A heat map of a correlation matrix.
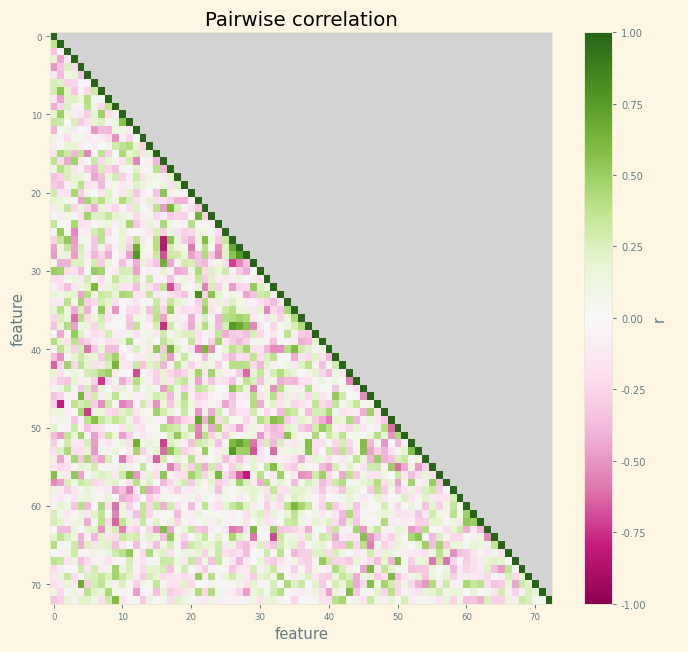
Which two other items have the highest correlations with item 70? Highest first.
4, 46
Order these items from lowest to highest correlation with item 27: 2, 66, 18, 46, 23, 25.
66, 46, 23, 18, 25, 2
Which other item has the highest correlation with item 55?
32
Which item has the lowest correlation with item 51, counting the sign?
21
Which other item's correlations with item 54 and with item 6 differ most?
49
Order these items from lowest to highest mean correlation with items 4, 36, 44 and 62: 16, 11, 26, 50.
11, 16, 50, 26
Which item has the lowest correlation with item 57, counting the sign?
67
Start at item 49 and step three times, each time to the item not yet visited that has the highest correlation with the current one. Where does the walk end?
23
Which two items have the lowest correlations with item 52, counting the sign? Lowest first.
16, 29
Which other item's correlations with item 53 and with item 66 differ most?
26
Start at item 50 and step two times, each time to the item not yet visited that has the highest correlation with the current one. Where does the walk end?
39
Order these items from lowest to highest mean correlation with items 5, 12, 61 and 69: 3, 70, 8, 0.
0, 3, 70, 8
